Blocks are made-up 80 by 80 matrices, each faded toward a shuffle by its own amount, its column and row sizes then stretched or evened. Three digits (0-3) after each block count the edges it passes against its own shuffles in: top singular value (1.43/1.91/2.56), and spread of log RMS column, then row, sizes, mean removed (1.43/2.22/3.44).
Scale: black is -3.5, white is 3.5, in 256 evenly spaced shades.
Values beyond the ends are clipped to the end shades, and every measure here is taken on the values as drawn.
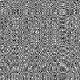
3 1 0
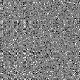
2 1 1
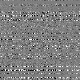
2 1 3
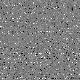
0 0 2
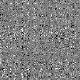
1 2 2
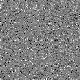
2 0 0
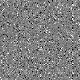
2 1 0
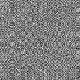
3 0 1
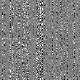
1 3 1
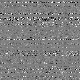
1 0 3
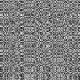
3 2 1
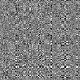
3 2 2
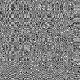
3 0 1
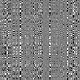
3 3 1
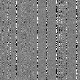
2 3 0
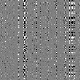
3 3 1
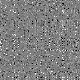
2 1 1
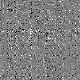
1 2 2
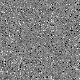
0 1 1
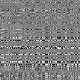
3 0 3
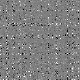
0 2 2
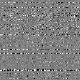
1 1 3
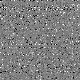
0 0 2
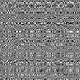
3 0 3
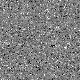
0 0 1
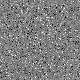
0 0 0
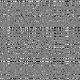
3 1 3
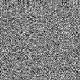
2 0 1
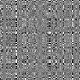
3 3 2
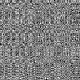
3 0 1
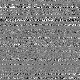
1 0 3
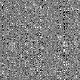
1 2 0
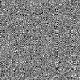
2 1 1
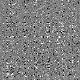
1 2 1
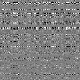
3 1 3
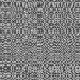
3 0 2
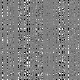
2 3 2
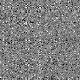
2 1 1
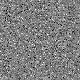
1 0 0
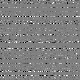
1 1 3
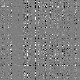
1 3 2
